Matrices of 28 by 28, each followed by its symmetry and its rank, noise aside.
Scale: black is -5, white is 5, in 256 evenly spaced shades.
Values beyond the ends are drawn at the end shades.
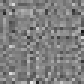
antisymmetric, rank four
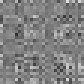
no symmetry, rank three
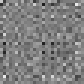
symmetric, rank three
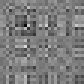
symmetric, rank two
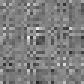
symmetric, rank three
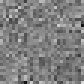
symmetric, rank four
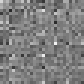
symmetric, rank three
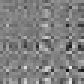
antisymmetric, rank two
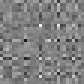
antisymmetric, rank two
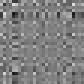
symmetric, rank two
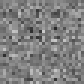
no symmetry, rank four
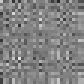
no symmetry, rank three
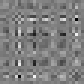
symmetric, rank two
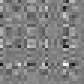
no symmetry, rank two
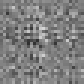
antisymmetric, rank four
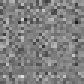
antisymmetric, rank four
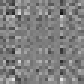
no symmetry, rank two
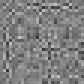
symmetric, rank three
